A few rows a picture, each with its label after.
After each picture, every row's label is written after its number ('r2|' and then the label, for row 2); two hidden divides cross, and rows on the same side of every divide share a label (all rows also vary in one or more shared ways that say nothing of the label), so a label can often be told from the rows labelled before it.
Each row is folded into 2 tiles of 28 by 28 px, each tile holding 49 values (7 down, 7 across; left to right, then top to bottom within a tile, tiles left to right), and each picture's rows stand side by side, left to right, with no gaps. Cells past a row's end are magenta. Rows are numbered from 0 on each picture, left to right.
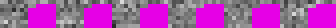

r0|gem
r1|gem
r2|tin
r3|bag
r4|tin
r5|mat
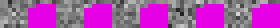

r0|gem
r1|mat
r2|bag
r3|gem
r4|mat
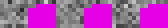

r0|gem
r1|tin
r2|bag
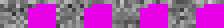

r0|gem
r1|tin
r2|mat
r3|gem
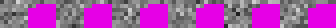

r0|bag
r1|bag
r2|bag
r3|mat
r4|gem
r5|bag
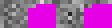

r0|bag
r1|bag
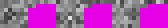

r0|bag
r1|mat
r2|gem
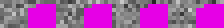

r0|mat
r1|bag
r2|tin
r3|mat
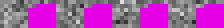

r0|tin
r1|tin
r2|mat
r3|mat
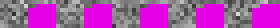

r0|bag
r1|bag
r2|gem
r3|tin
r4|mat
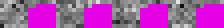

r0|tin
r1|bag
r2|mat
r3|tin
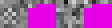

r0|tin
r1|gem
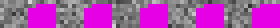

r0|gem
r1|mat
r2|bag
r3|tin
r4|gem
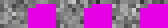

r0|tin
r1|tin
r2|mat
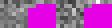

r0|mat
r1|bag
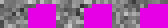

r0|gem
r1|gem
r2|tin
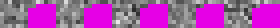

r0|mat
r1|mat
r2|gem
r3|gem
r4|gem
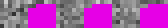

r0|gem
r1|bag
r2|mat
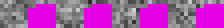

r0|tin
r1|mat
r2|mat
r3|bag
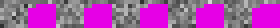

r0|tin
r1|bag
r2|mat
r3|bag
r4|bag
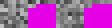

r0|mat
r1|bag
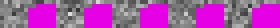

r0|gem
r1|gem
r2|mat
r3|gem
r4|gem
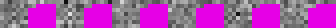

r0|gem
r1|gem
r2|mat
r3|tin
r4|bag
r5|mat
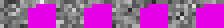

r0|bag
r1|bag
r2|tin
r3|bag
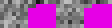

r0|gem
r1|mat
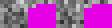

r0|bag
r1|mat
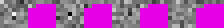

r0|tin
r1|bag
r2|tin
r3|mat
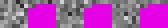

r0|mat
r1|gem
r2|bag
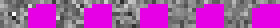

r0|tin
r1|gem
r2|bag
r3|mat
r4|mat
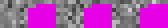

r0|gem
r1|tin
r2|bag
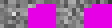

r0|mat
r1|tin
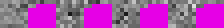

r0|tin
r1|gem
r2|bag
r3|bag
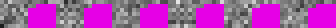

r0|tin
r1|gem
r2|tin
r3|mat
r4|gem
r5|tin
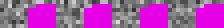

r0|mat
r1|gem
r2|gem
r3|mat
